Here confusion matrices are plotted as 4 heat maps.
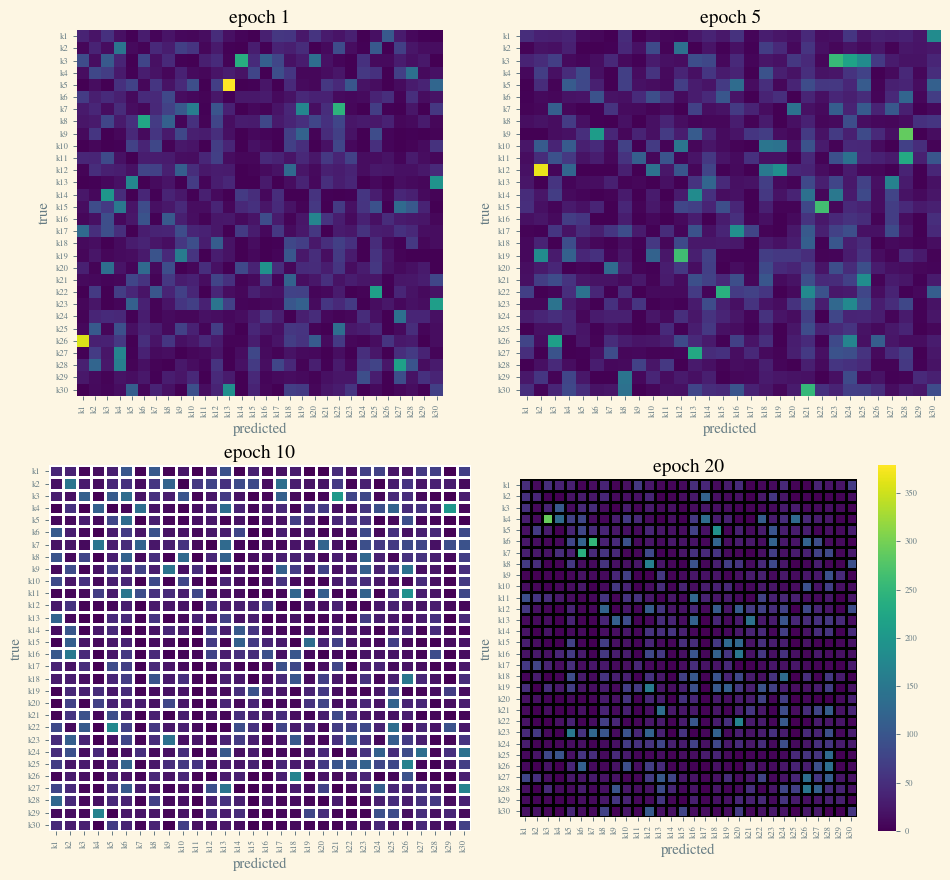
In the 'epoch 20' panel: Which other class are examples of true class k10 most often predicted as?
k26
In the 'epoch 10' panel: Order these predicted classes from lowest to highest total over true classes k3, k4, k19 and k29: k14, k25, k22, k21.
k22, k14, k21, k25
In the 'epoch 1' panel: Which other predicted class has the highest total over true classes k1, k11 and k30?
k13
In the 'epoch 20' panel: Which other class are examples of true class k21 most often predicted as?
k13
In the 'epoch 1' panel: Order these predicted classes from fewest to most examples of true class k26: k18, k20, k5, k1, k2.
k5, k2, k18, k20, k1
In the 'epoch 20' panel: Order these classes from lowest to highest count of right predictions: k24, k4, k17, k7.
k17, k7, k24, k4
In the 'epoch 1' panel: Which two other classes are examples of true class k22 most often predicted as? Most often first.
k25, k7
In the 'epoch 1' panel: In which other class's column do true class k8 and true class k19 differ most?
k6
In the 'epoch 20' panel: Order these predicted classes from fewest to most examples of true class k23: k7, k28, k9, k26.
k9, k26, k28, k7
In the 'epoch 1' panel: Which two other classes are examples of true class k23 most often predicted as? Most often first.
k30, k12
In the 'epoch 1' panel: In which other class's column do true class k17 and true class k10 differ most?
k1
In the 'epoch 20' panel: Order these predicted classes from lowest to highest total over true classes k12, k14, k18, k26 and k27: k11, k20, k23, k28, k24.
k11, k23, k20, k24, k28
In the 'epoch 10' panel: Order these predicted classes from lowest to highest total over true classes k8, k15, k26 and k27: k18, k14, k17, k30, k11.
k11, k17, k14, k18, k30
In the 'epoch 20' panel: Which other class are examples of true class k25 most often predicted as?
k28
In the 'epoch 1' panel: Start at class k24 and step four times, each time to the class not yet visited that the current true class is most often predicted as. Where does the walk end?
k2
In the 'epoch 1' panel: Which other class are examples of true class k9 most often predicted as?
k19
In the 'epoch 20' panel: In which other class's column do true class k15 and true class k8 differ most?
k12
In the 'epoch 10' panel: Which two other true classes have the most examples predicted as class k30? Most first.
k27, k24
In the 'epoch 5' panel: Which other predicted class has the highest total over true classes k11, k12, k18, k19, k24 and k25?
k2
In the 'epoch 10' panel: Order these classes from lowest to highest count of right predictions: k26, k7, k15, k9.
k15, k26, k7, k9
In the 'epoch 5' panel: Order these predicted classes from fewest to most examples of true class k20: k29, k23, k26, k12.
k29, k26, k12, k23
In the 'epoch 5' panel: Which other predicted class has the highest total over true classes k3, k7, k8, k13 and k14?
k23
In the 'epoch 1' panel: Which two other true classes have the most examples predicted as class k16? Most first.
k20, k3
